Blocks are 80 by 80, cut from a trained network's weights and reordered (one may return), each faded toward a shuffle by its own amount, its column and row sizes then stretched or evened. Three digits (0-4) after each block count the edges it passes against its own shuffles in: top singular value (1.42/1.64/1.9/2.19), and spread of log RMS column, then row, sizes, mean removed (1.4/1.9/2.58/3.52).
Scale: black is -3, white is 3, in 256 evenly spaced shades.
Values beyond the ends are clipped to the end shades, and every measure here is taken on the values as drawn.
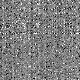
2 0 2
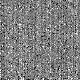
2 1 1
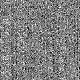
1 1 0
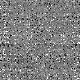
0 2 2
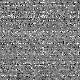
2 1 2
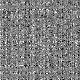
3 0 3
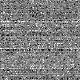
3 1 2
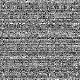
4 1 2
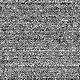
3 0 2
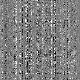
3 4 2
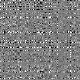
3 3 4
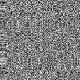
4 0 1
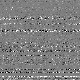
1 0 4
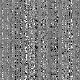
3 4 1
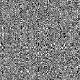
1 2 1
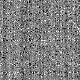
2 0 2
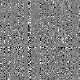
1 4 2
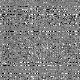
1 1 4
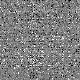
1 2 1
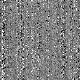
1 3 0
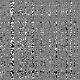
2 4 2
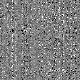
0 3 1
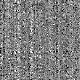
2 2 1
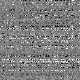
3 1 4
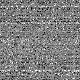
3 0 2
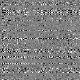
3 2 4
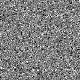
0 0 1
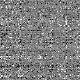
2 2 2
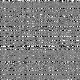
3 0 4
